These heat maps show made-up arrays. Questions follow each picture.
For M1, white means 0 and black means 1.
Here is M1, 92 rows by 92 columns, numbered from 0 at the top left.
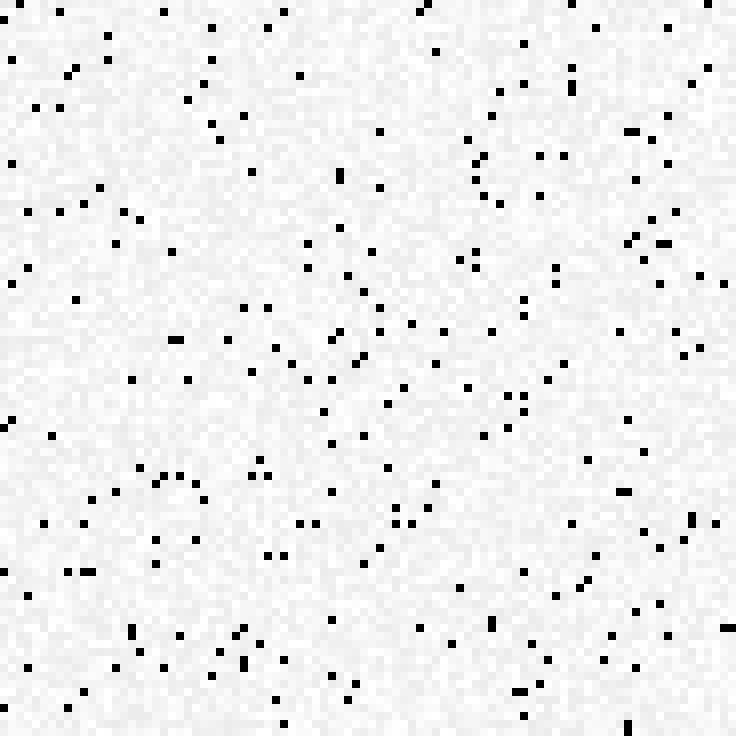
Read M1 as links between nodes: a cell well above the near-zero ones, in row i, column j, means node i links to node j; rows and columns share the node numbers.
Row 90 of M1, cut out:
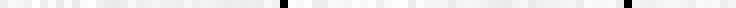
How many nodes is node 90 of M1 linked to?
2
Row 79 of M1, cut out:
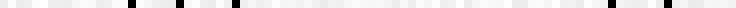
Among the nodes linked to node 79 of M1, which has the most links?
node 83
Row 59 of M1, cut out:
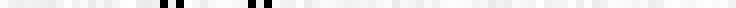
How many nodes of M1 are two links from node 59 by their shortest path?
9
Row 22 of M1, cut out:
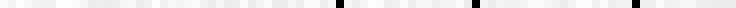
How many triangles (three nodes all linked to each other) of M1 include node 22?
0
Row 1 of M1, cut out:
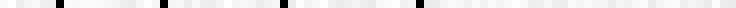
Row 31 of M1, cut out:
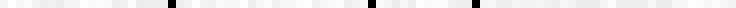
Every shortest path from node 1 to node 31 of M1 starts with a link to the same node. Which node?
node 20
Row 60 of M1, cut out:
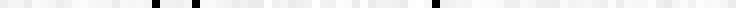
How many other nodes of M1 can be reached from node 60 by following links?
10
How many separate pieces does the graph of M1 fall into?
7
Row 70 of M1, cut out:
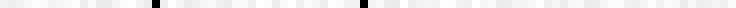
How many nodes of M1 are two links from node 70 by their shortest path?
5
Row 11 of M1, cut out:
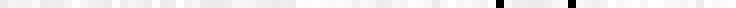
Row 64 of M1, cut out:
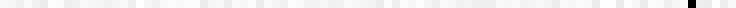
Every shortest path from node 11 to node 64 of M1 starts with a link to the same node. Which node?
node 71
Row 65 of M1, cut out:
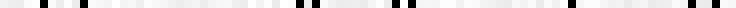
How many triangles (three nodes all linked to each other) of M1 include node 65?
2
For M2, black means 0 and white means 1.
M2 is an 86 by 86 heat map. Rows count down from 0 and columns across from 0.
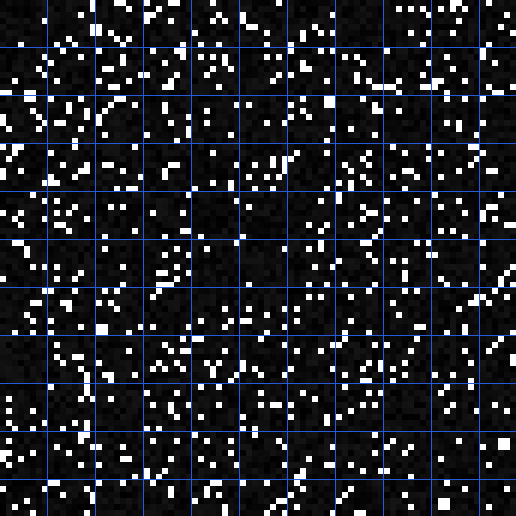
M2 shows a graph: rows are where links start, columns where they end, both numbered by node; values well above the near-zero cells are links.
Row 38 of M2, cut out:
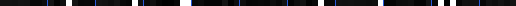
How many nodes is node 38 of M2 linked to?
8
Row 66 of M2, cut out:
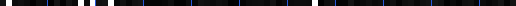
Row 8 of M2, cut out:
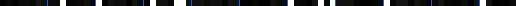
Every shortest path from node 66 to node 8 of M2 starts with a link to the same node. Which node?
node 13
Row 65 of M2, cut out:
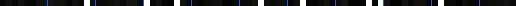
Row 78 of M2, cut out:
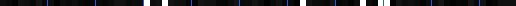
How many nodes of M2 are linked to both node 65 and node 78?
3
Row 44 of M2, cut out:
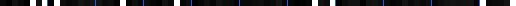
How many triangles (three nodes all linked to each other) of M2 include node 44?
8
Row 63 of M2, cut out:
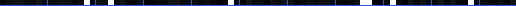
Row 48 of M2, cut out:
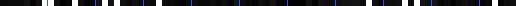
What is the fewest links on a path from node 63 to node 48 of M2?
2
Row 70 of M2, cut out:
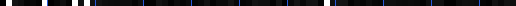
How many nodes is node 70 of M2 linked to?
5
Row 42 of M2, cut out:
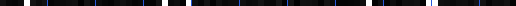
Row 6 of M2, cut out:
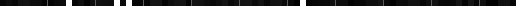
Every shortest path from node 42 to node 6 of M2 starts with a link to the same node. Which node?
node 31
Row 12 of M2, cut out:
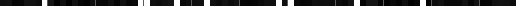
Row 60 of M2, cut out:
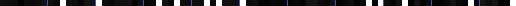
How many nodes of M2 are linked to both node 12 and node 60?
2
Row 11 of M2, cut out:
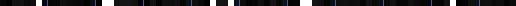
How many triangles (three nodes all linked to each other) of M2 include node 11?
4
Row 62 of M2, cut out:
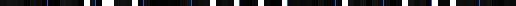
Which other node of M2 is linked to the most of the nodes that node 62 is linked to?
node 27
